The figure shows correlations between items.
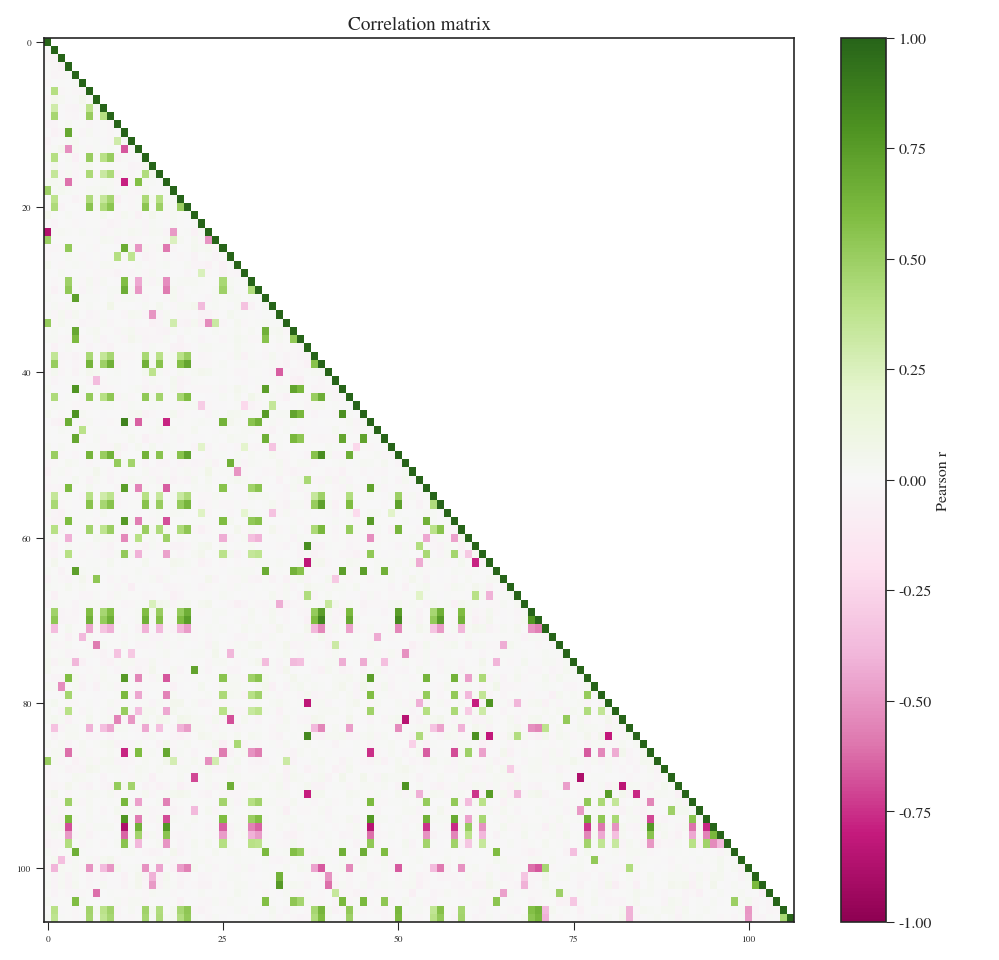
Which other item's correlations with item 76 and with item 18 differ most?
89
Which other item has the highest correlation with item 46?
11
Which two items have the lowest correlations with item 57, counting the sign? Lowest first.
32, 44
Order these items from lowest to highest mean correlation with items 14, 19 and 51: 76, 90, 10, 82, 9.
82, 76, 10, 90, 9
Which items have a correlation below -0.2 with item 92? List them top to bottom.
13, 17, 60, 86, 95, 96
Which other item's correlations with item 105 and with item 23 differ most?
0
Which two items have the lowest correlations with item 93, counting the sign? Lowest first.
76, 21
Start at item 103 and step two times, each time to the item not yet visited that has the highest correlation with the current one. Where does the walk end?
41
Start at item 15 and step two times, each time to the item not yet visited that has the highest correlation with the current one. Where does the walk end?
68
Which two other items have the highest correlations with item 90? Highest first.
51, 26
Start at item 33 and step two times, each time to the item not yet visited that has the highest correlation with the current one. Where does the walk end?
101
